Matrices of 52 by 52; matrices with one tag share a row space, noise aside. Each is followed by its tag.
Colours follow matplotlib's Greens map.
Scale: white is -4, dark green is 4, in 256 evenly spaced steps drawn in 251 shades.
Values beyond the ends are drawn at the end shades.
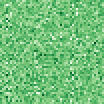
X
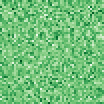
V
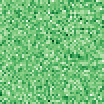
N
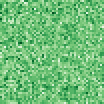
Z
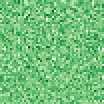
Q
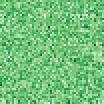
N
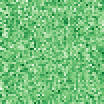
Z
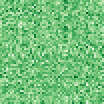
Z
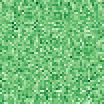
V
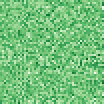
Q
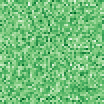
N
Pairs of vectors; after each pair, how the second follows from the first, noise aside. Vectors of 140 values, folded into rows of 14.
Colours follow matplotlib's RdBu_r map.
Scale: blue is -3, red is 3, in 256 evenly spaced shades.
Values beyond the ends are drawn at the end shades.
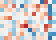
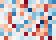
wrapped around.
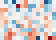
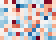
negated.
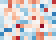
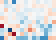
reversed, negated, partly zeroed.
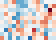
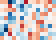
reversed, negated.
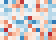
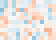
reversed, negated, shrunk.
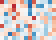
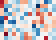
wrapped around.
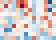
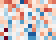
reversed, negated.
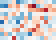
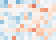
shrunk.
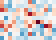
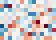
sign-scrambled.
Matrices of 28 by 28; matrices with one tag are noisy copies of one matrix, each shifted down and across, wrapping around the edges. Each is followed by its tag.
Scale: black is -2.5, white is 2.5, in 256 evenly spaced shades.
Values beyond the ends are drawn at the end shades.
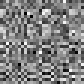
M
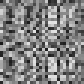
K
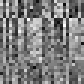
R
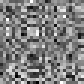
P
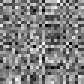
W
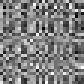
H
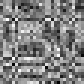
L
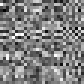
M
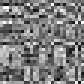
L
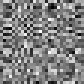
M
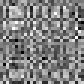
W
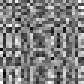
K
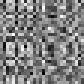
K
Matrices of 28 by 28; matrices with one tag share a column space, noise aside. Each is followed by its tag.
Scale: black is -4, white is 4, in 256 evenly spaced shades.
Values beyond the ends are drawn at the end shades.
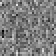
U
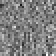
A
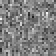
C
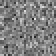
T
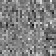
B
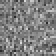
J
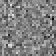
T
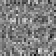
U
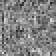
U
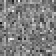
B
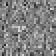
A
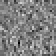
J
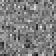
A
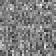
A
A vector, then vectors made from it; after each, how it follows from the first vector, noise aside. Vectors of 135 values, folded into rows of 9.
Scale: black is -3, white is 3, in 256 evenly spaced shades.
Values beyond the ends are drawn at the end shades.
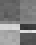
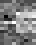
wrapped around.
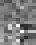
partly zeroed.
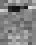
wrapped around, negated, partly zeroed.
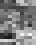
wrapped around.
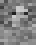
wrapped around, negated, partly zeroed.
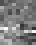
partly zeroed.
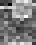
wrapped around.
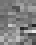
partly zeroed.
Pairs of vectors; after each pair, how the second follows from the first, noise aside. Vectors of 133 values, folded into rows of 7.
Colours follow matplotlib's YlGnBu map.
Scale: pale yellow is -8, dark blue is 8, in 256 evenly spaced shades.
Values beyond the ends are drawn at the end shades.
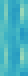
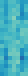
negated.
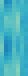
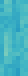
negated, shrunk.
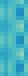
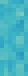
negated, shrunk.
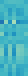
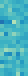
sign-scrambled.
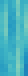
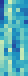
reversed, scaled up.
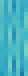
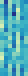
reversed, scaled up.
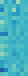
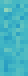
wrapped around, negated, shrunk.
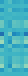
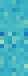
partly zeroed.
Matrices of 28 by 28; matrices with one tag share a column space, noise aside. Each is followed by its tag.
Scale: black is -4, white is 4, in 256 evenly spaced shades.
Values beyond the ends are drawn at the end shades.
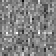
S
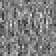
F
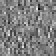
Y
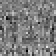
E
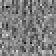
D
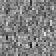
Y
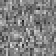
Y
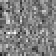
S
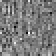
S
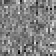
D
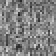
S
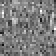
F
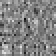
F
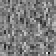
F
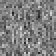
E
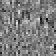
F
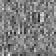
S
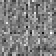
S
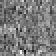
D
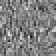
Y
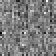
S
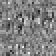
F
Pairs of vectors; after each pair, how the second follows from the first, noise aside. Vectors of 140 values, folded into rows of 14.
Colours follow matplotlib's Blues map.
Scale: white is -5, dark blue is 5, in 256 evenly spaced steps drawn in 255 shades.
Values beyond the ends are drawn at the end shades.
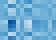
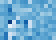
sign-scrambled.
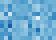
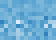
reversed, partly zeroed.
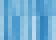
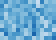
sign-scrambled.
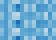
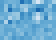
reversed, negated, partly zeroed.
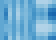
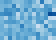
sign-scrambled.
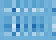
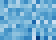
wrapped around.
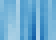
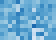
sign-scrambled.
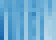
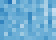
reversed, negated, partly zeroed.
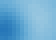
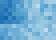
wrapped around.
